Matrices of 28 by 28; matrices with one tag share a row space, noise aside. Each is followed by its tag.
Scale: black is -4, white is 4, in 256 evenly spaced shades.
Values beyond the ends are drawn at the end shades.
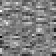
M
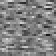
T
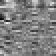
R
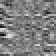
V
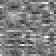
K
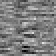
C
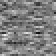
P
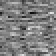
K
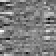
V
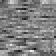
C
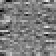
V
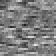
C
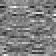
P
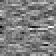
K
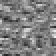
M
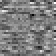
P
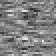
C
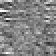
V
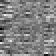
V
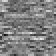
P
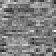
P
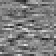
C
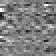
V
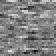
C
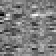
R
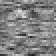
C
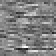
C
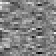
M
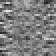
V
